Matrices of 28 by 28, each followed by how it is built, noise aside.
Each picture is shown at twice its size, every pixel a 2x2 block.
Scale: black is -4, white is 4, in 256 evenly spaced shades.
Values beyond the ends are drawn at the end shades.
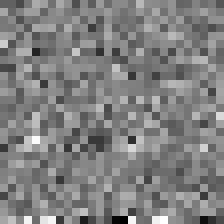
uneven rows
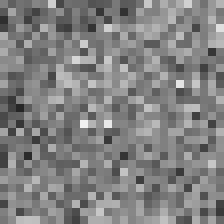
smooth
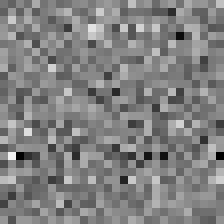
uneven rows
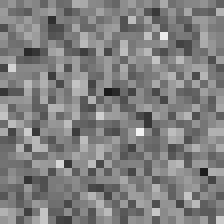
Toeplitz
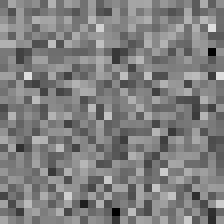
repeating columns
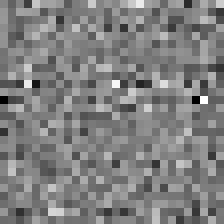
uneven rows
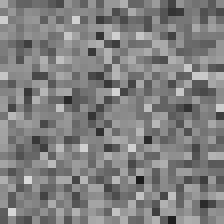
noise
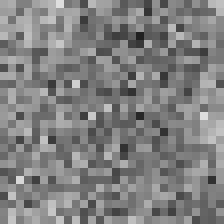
smooth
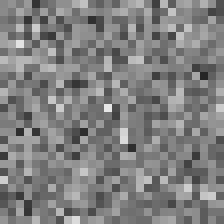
noise
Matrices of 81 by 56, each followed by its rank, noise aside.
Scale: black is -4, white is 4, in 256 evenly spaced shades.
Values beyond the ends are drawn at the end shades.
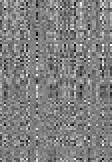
three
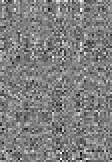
six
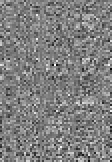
eight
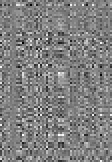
three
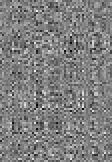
six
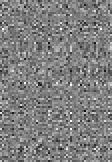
six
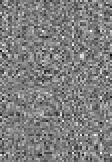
eight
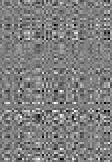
three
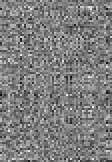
eight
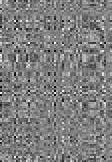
three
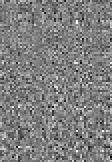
eight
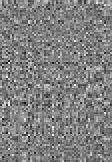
eight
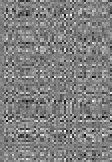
three
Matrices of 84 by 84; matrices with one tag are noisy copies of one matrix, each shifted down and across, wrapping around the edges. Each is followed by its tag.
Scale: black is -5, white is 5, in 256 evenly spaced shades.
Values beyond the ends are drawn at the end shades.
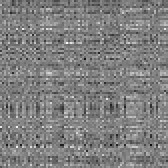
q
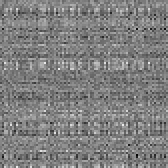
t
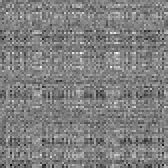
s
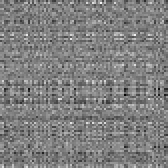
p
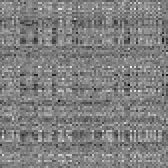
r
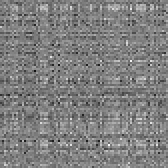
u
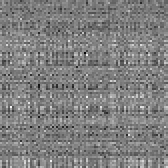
t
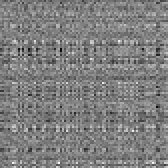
p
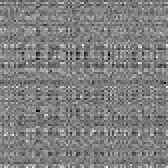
p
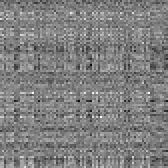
r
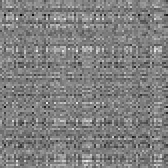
u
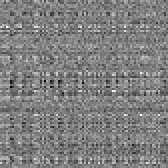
p
